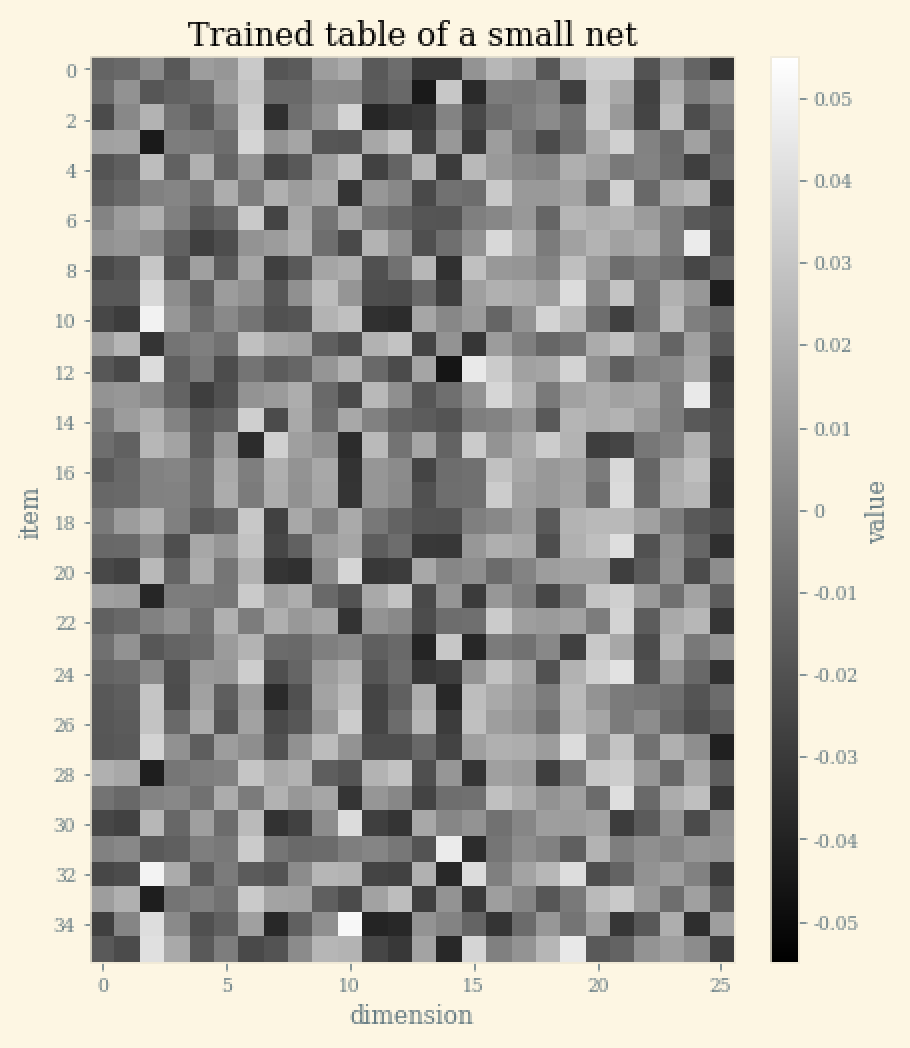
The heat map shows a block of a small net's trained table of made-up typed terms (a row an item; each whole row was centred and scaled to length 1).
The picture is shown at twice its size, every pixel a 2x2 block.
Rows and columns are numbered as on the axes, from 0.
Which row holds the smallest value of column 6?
15
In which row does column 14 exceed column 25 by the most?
31
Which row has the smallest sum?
34
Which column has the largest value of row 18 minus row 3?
2
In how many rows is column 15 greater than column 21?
12
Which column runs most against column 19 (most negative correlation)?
14
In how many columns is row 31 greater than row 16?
10
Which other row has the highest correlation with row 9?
27
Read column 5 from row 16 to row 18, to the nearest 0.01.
0.02 0.02 -0.01
